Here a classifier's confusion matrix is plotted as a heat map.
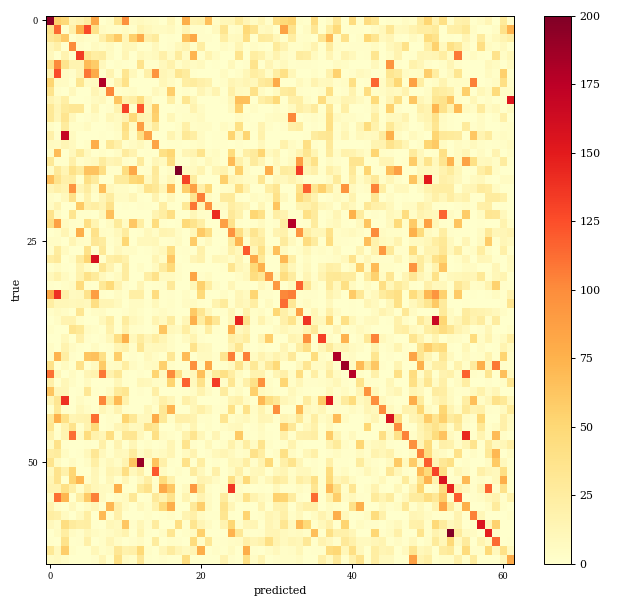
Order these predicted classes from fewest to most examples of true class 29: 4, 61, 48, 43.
61, 4, 48, 43
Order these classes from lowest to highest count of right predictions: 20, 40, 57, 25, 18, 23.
25, 23, 20, 18, 57, 40
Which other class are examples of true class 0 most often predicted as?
10
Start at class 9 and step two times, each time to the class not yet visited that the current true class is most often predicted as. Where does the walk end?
48
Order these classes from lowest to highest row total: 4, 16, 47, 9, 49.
49, 4, 16, 9, 47
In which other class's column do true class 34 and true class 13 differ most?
2
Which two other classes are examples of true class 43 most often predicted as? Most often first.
37, 2
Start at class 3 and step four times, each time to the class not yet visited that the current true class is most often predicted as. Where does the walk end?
1
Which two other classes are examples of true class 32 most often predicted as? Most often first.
31, 51
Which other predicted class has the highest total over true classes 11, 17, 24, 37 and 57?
33
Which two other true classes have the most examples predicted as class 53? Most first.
58, 16
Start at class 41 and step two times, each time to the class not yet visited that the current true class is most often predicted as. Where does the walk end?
52
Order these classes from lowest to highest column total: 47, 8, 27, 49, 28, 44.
47, 44, 8, 27, 28, 49
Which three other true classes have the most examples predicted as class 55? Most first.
47, 40, 16
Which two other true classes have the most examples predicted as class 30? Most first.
44, 7
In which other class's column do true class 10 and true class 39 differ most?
12
